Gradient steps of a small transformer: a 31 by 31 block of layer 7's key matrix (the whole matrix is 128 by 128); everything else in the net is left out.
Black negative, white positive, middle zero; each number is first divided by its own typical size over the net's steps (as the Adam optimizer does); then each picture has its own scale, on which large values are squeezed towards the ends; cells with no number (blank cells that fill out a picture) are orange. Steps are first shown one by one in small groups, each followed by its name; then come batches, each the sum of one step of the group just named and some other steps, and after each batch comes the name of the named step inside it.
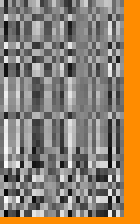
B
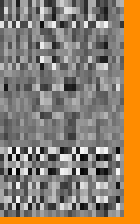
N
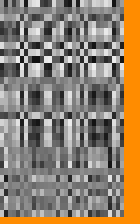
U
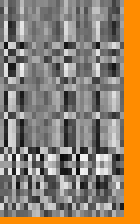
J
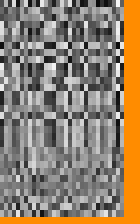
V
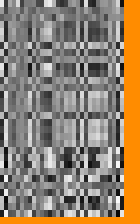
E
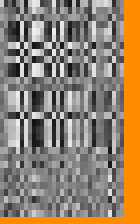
U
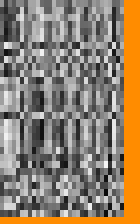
B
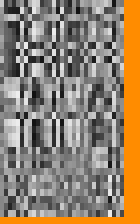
U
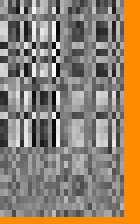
V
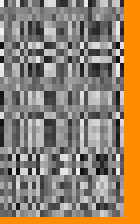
V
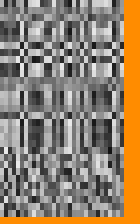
U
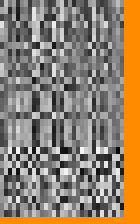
N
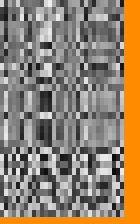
E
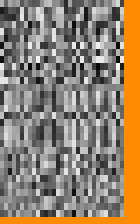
V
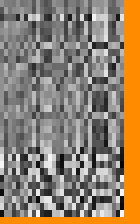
J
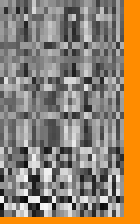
V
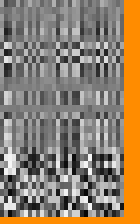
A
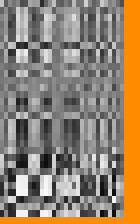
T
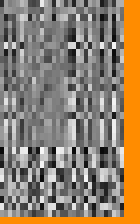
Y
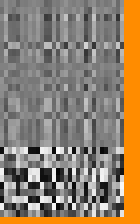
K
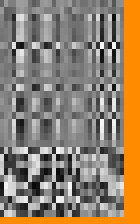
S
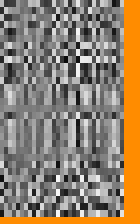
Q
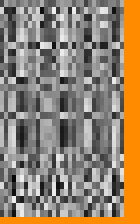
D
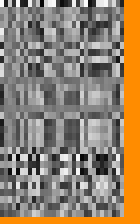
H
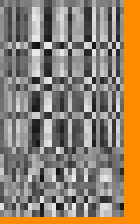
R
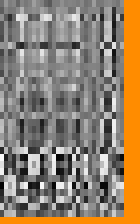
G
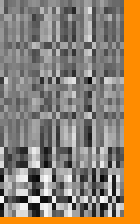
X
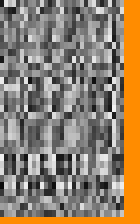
G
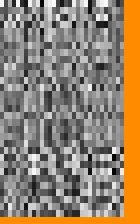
H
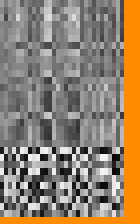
G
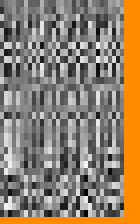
A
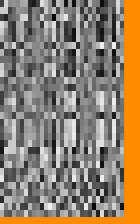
Y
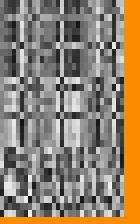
S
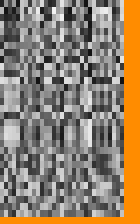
D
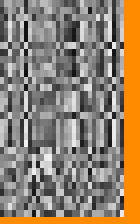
Y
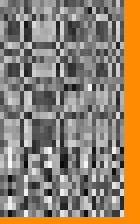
A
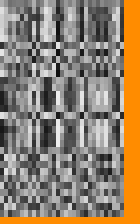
A
